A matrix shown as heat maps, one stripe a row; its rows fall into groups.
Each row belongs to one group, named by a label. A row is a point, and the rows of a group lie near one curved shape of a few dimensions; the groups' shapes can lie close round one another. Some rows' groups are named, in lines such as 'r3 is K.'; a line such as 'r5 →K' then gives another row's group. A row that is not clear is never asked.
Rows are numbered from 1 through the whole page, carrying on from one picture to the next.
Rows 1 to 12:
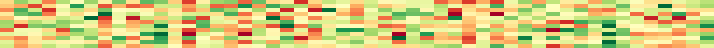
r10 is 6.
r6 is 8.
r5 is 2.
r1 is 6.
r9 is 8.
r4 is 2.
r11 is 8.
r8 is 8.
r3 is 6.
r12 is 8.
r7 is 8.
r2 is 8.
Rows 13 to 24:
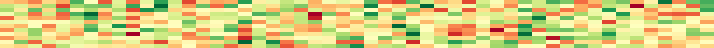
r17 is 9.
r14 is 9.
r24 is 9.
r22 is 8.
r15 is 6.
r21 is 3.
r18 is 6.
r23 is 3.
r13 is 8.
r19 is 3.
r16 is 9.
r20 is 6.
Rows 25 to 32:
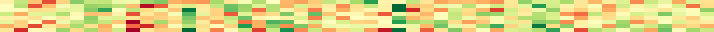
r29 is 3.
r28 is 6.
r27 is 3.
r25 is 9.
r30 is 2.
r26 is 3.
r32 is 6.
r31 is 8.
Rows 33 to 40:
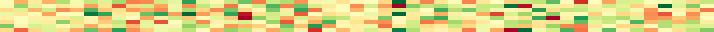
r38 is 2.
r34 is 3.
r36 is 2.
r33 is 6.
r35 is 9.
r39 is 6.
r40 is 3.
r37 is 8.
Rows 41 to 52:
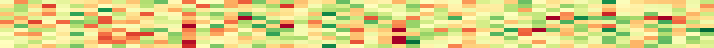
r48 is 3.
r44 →6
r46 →8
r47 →6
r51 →3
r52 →6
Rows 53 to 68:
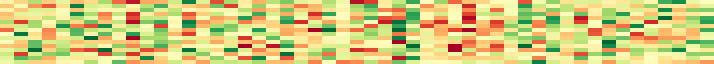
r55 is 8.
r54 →9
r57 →8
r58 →6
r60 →6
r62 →2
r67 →6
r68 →3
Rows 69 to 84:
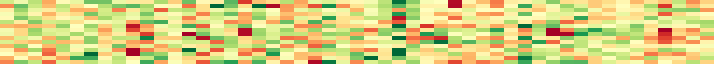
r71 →6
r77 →8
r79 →9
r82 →2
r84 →6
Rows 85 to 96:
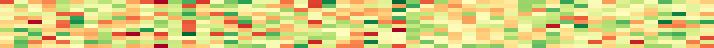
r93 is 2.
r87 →6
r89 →6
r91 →8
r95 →9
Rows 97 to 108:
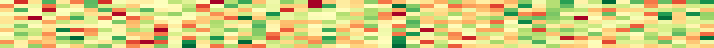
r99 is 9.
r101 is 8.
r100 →3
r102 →6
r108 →2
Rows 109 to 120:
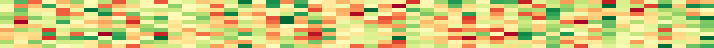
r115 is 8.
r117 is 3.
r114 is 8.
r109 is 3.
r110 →3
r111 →9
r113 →8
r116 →6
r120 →8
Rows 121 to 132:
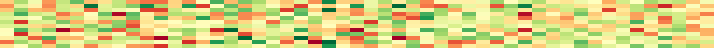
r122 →2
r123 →6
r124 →9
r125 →9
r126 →8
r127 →3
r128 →9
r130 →3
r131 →6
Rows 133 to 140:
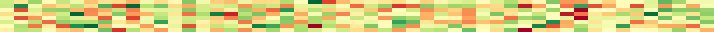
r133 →6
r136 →6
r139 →9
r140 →9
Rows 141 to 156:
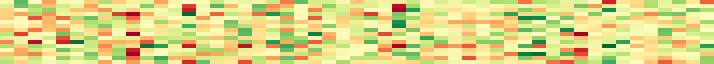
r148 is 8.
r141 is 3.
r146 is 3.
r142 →6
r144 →2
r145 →9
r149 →6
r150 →9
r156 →8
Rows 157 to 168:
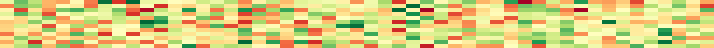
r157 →9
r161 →9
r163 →9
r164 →3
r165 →8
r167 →8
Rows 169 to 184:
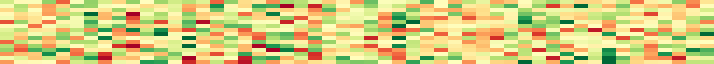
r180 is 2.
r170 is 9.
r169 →9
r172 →2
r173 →6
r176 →9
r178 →2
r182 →3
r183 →8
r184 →8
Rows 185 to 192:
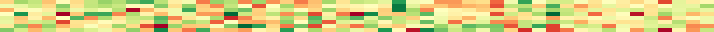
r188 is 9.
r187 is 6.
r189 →9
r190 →9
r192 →9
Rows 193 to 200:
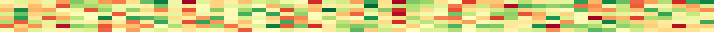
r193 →8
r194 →9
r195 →6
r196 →3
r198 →8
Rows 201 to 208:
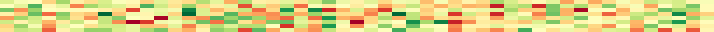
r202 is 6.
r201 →6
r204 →2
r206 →2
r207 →6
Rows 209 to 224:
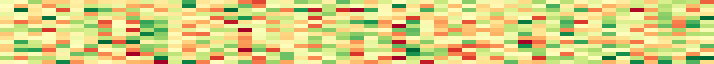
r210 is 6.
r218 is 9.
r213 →3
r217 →8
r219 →9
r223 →3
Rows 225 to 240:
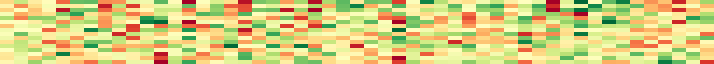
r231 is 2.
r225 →8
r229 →8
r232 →2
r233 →9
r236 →9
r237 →9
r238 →2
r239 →3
